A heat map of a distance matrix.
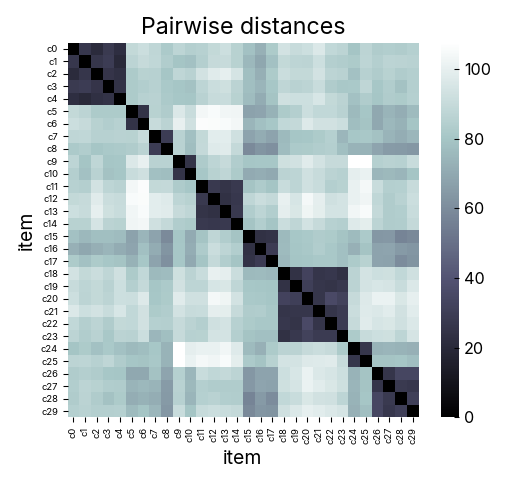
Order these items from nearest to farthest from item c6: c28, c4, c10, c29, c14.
c28, c29, c4, c10, c14
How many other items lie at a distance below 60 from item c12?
3
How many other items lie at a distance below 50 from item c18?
5
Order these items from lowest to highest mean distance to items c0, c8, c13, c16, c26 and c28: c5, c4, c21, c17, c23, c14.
c17, c4, c14, c5, c23, c21
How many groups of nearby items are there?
9
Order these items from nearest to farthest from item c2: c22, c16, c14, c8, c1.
c1, c16, c8, c22, c14
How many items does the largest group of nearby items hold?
6
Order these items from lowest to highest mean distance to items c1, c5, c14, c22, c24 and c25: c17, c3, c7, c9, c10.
c3, c17, c7, c10, c9
